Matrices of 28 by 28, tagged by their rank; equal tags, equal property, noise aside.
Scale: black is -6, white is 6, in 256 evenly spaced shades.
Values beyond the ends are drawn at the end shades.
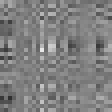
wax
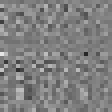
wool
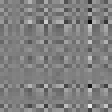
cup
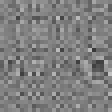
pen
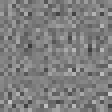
wool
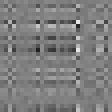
cup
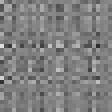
wax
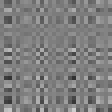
cup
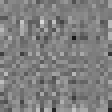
wool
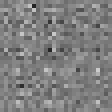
wool
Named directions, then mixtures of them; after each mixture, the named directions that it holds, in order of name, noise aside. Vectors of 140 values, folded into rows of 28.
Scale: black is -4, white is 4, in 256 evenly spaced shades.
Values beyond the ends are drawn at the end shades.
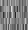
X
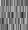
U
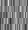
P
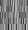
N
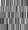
U.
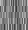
N.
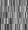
P.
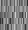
N, P, U.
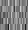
N, P, X.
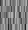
N, P, U.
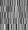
N.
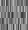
U.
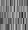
N, P, U.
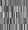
X.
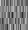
U.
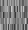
X.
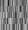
P.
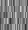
P.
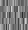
U, X.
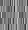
N.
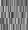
U.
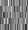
P, X.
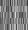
N, U, X.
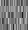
U.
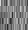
P, U.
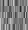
P.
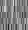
N, X.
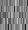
N, P, X.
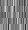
N, X.
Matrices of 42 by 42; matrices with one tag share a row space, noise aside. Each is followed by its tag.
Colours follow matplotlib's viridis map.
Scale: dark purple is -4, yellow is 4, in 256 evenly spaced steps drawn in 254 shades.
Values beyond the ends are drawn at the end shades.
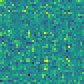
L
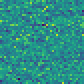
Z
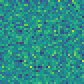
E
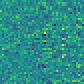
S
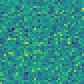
E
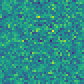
E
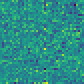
S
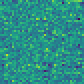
S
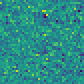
S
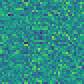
E
